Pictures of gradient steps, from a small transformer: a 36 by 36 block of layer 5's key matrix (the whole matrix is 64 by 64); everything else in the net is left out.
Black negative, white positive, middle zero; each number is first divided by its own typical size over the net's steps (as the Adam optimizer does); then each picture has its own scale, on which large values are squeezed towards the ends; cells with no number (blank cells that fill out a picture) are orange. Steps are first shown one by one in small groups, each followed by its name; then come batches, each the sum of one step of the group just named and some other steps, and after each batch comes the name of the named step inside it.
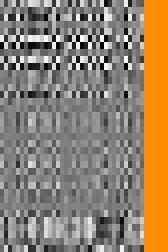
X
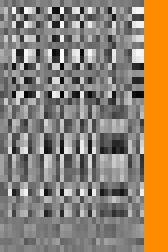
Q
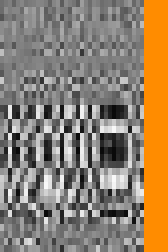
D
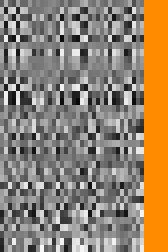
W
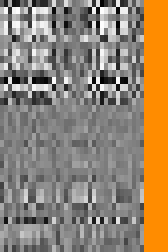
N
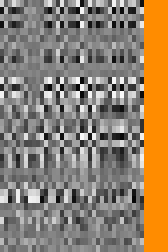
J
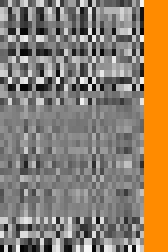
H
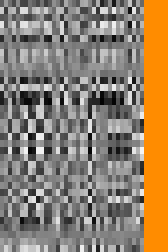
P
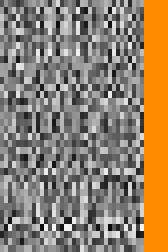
W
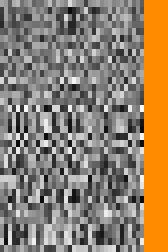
J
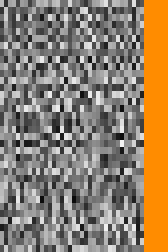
J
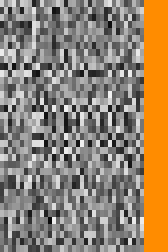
Q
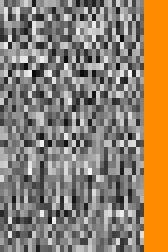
N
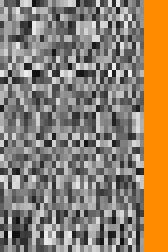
N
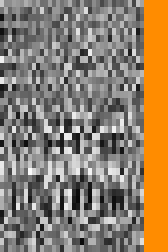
D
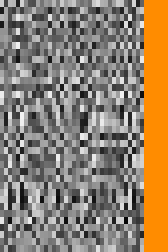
J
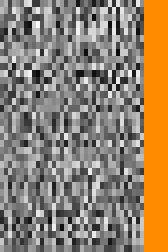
N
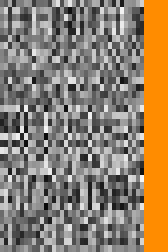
N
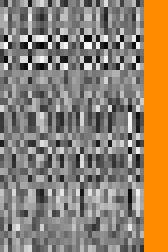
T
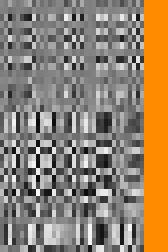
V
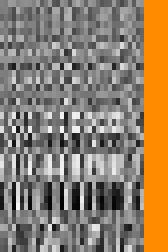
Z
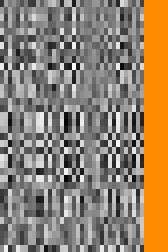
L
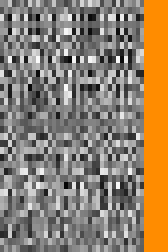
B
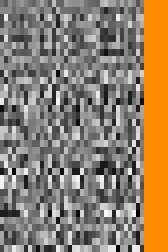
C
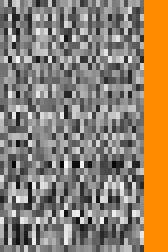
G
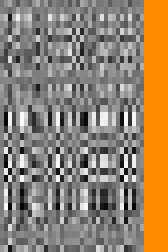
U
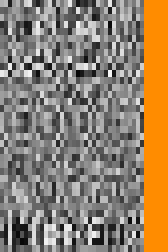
G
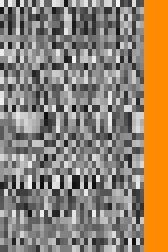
B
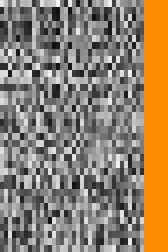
L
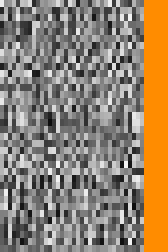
U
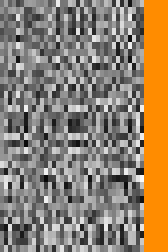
B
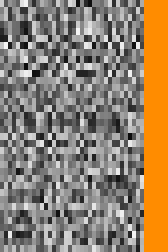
T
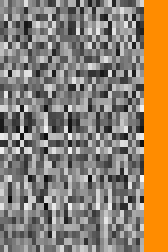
T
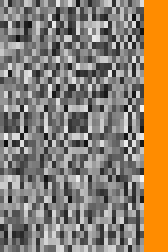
C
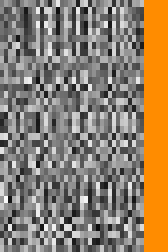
V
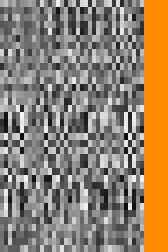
U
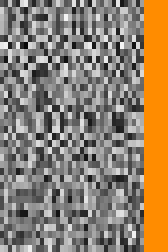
T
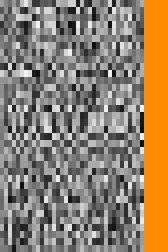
U
